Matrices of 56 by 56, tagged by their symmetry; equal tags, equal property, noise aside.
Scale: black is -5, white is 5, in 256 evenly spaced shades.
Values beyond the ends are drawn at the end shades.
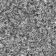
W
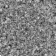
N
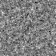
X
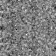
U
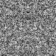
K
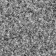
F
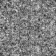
U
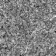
F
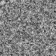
W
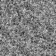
N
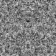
K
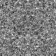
K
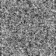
X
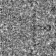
U
